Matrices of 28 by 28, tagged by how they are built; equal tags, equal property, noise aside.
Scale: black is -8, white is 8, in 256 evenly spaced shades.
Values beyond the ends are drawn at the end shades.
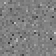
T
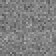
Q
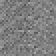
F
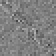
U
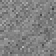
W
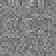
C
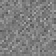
W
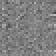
C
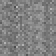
F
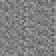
F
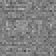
Q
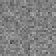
Q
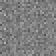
F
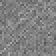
W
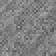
W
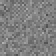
W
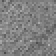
W
